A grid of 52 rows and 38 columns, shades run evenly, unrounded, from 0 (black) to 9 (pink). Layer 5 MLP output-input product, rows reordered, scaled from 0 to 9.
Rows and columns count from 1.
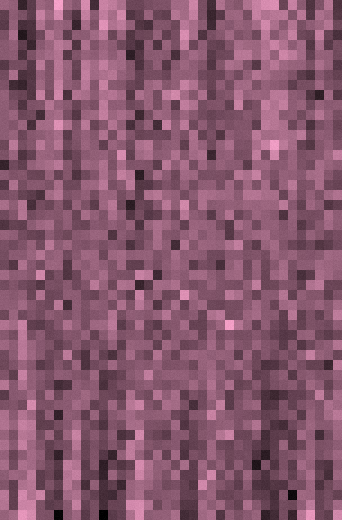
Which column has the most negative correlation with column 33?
3
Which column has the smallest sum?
34
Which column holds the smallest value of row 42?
7
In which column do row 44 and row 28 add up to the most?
16
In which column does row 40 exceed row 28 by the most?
18
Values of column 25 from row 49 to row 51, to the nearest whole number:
5 4 6
